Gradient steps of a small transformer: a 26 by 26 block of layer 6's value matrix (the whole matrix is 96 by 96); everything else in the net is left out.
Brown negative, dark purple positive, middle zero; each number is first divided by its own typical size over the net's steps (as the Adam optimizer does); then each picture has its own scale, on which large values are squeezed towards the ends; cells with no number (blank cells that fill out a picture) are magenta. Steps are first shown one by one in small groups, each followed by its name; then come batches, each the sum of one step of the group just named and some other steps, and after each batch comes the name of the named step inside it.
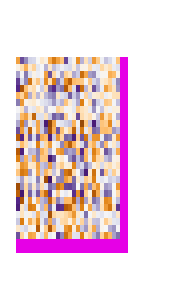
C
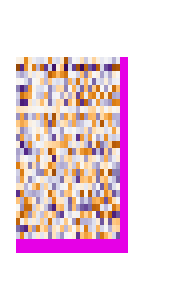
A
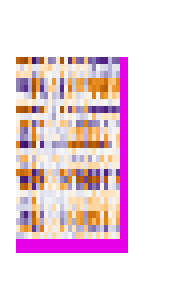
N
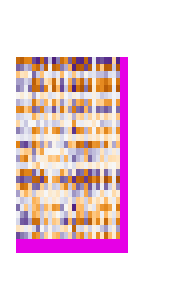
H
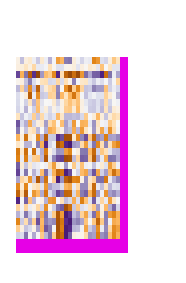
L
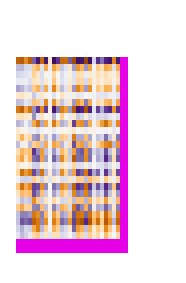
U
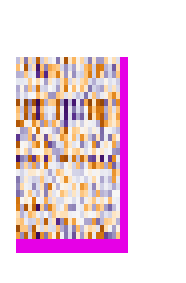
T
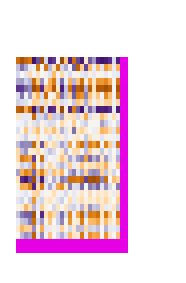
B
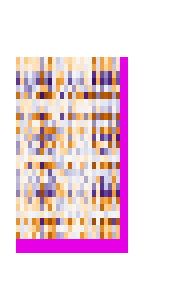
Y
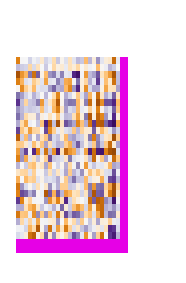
C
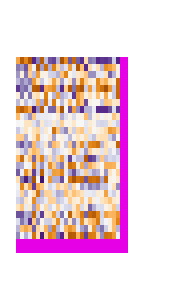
B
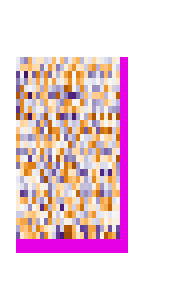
C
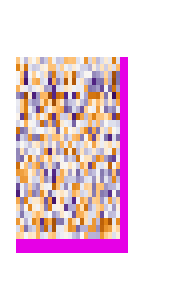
Y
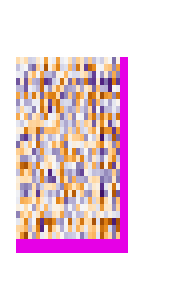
Y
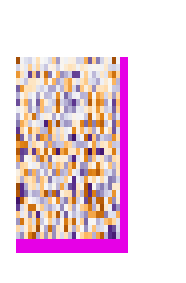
C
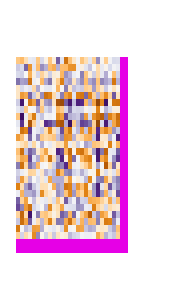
Y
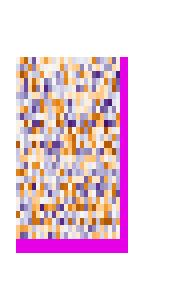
N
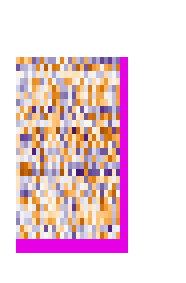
H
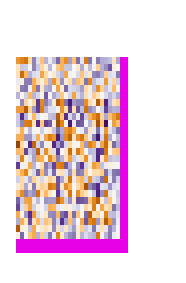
N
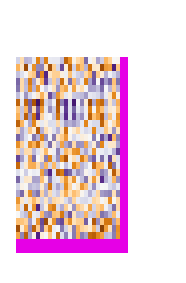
T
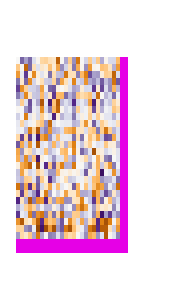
C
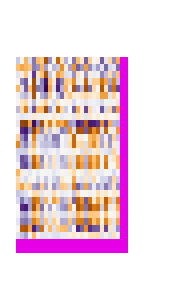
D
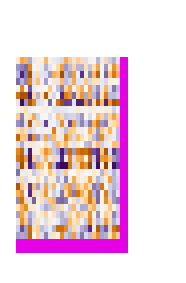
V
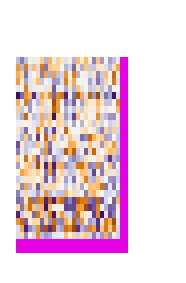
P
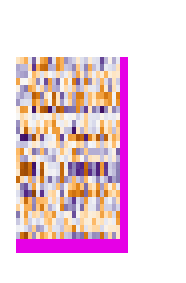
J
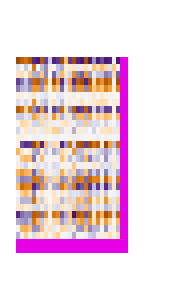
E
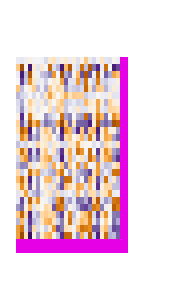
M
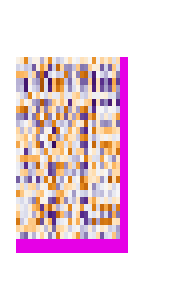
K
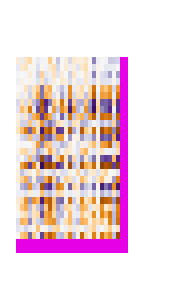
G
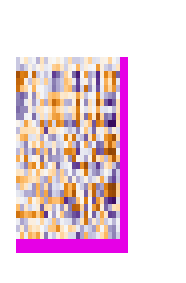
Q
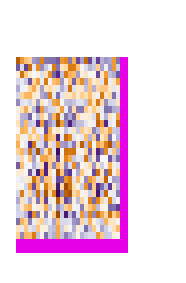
E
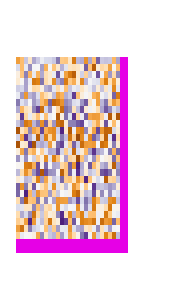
E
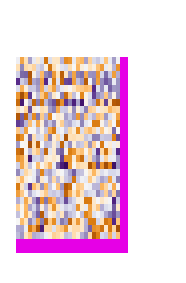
V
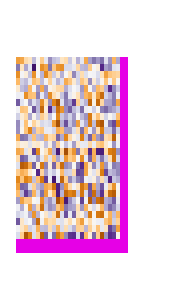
J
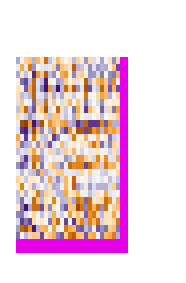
D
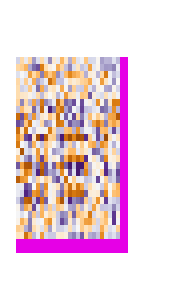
J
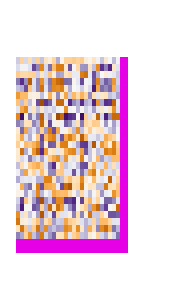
K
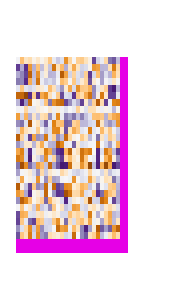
V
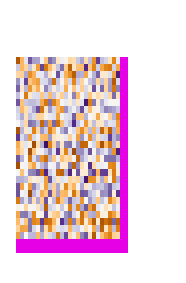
E
